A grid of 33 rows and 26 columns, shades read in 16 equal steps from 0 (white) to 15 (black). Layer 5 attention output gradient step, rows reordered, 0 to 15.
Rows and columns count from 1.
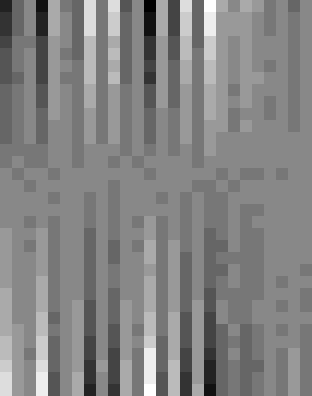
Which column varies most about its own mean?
13
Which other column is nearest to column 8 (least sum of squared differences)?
16
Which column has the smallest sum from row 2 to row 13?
18
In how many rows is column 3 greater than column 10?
13
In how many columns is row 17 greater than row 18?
2
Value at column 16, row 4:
4
